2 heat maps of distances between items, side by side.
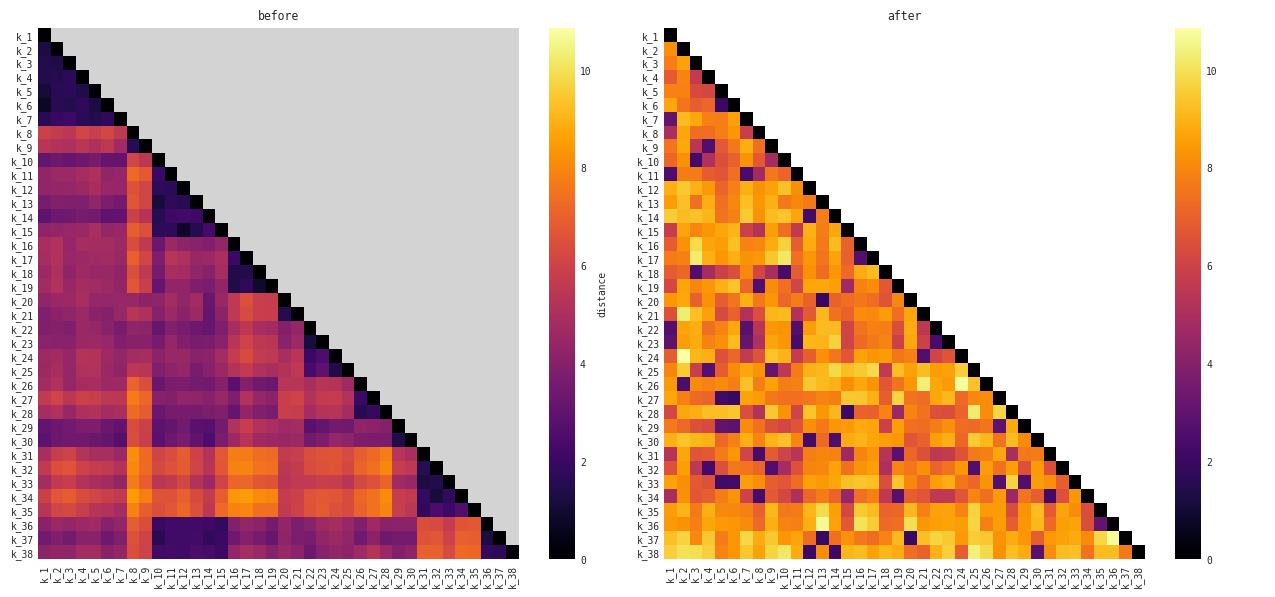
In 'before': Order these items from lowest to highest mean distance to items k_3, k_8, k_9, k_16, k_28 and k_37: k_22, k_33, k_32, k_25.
k_22, k_25, k_33, k_32
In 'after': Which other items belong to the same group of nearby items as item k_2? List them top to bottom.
k_26
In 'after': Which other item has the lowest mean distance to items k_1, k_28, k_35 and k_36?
k_15
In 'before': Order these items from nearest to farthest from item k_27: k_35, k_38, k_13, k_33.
k_13, k_38, k_33, k_35
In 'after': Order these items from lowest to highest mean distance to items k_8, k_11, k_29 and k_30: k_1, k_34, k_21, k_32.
k_34, k_1, k_21, k_32
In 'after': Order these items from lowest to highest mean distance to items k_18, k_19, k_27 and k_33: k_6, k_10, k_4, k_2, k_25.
k_6, k_10, k_4, k_25, k_2
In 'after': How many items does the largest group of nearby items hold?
5
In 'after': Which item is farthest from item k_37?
k_36
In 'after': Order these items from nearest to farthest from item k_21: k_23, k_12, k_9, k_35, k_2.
k_23, k_12, k_35, k_9, k_2
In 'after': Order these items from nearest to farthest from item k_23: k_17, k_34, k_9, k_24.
k_34, k_24, k_17, k_9
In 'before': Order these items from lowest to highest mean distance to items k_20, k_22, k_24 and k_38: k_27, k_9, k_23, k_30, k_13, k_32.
k_23, k_13, k_30, k_9, k_27, k_32
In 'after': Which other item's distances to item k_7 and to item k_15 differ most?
k_28
